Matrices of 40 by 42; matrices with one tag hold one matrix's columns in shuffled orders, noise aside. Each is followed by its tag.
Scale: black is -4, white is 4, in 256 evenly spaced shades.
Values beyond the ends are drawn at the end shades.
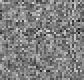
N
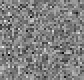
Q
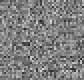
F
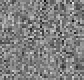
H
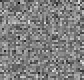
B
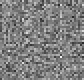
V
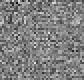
B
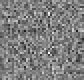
Q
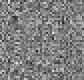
B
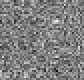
F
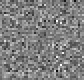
F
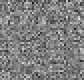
B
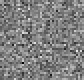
V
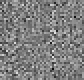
V
